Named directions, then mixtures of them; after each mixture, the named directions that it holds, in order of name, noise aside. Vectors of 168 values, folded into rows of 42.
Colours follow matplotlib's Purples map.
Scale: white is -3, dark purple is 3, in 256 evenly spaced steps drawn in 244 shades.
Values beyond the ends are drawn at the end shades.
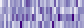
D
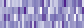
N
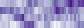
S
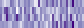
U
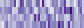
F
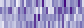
F, N, S.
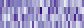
N.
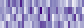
F, N, U.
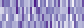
U.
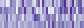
F, N, U.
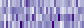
D.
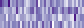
D, N, U.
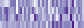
F, U.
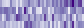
N, S, U.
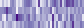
D, S, U.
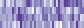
D, N, S.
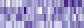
N, S, U.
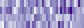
D, F, S.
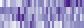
D, N, S.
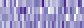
F, N.
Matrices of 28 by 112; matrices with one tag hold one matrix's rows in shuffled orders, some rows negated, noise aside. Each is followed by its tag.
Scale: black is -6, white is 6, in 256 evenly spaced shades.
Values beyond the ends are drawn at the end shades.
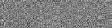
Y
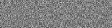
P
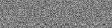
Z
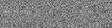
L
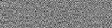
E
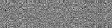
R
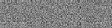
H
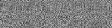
E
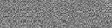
L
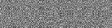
P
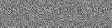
P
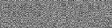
L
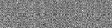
Z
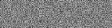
P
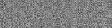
Y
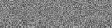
R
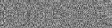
Y
